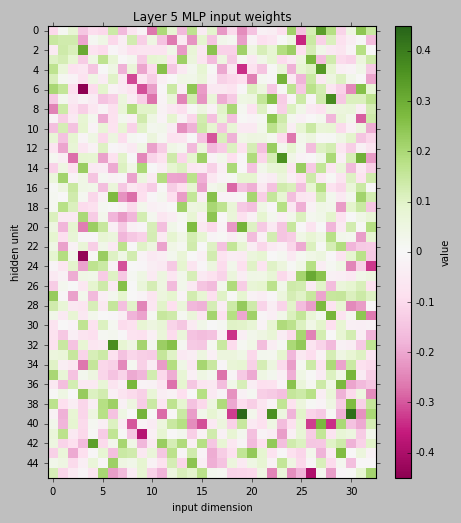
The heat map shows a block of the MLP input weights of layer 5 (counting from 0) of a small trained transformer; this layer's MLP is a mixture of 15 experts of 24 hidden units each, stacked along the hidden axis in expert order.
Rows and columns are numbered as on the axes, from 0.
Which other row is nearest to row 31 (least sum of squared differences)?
11
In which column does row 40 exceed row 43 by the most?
27
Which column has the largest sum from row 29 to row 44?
25
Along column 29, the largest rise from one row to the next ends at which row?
40
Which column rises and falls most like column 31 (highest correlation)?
14
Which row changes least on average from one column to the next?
30
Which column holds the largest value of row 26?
7
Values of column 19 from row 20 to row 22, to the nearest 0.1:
0.3 0 0.1
